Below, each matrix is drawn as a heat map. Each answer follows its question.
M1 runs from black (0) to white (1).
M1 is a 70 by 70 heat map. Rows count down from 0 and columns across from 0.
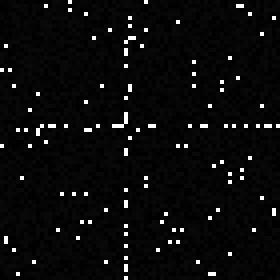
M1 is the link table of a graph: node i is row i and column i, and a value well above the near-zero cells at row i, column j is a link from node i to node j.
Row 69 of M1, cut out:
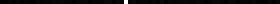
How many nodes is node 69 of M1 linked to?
1
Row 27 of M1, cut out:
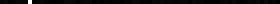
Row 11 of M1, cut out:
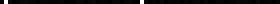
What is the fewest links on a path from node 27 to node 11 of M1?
6
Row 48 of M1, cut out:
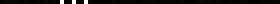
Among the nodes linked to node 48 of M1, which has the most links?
node 21
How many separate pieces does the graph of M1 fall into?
4
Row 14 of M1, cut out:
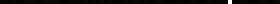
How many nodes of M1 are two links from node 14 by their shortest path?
3
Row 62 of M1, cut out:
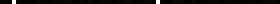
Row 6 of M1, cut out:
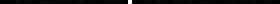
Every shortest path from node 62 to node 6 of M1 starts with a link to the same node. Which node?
node 3
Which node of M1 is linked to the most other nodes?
node 31
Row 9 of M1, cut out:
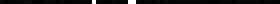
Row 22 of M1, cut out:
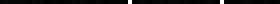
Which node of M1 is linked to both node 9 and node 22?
node 32
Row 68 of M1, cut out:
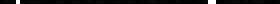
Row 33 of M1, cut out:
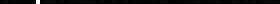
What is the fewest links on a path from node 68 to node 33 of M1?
4
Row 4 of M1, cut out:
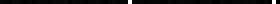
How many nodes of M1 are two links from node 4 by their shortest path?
7
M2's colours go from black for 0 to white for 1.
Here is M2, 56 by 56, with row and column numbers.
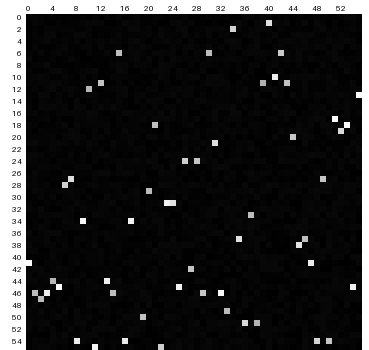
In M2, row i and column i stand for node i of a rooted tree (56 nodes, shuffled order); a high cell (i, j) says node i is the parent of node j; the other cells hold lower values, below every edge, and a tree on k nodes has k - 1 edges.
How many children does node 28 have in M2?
1
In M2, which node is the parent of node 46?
37
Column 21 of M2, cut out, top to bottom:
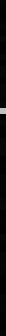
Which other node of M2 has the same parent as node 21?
53
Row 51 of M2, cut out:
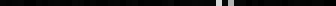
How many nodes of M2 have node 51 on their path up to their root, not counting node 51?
12
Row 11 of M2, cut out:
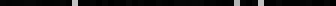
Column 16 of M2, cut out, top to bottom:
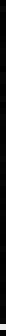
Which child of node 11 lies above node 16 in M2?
12
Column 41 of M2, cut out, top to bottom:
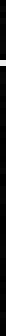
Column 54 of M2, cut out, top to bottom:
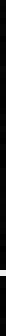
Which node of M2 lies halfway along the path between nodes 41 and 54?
17
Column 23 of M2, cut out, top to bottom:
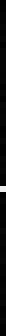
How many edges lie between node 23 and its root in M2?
3
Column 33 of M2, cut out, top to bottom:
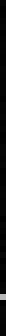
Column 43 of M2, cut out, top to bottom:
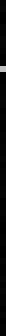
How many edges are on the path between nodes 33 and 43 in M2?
9
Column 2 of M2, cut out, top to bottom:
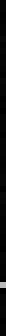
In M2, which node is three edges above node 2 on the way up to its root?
10
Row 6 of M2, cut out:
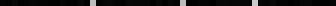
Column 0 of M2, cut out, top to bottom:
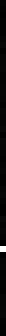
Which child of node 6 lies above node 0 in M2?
42
